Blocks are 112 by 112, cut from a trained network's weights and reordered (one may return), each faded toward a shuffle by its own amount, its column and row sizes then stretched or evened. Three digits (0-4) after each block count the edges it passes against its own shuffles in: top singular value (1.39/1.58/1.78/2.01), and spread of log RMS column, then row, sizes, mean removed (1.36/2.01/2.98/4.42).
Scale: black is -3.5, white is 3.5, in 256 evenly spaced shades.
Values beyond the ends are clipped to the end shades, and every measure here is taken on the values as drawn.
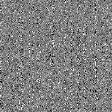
0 3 1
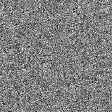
1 1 0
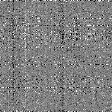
2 2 3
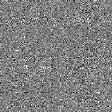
3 2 2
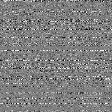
2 0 4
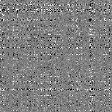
3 3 3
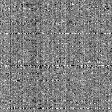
4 0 3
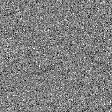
0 1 0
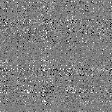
0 2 3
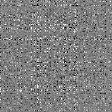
0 3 3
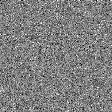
0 0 1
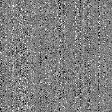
0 3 0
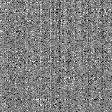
3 0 2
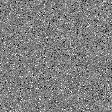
0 1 0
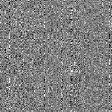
4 3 0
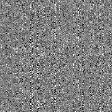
3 3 1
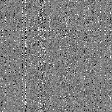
3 3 1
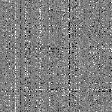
4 3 2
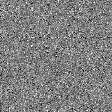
0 1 1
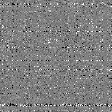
1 2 3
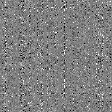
1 3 1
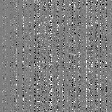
2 4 2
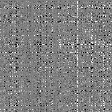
3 3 3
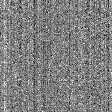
4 1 0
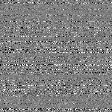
0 0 4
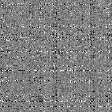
2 2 3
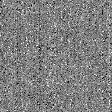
0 1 0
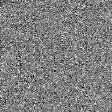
0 2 0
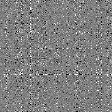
3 3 2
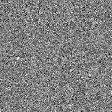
1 1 1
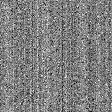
4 1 0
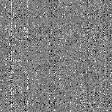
1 3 2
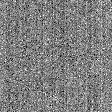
2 0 0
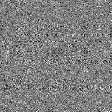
3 1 2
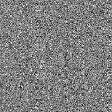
4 2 0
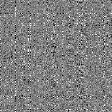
4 3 2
